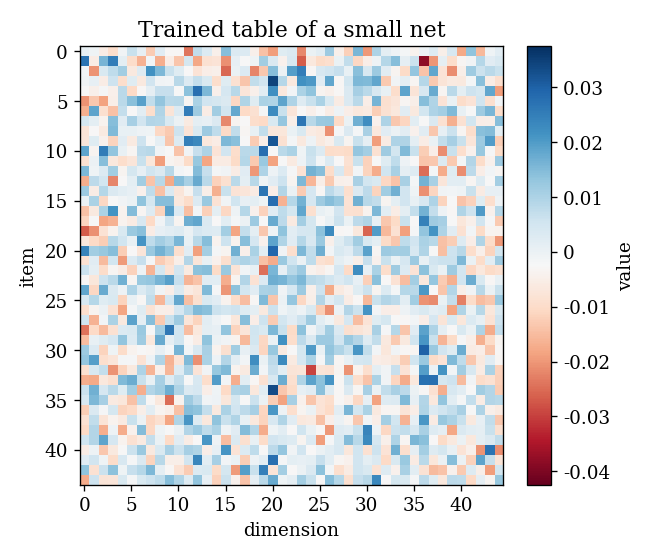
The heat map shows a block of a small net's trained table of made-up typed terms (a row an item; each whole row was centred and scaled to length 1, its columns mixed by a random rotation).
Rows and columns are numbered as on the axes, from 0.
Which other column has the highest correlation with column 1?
16
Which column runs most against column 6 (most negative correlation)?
0
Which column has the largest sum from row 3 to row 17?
12
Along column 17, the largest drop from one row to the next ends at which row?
43
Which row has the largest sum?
20
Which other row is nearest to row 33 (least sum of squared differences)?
18
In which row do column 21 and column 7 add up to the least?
35
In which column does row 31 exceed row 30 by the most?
21
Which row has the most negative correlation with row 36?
25
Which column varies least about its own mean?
27
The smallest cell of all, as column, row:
36, 1
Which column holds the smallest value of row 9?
31
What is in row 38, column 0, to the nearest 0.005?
-0.01
